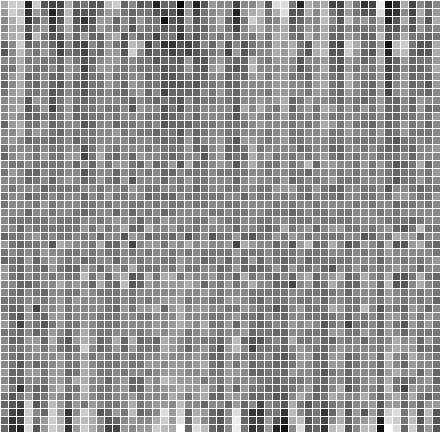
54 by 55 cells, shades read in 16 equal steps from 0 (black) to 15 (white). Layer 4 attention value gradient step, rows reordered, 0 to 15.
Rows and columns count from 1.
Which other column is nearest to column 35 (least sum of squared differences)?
14
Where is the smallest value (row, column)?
1, 23
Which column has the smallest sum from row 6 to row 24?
49
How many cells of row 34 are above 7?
25
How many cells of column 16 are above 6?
45
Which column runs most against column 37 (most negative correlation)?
53
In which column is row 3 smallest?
21
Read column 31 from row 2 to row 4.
9 7 8
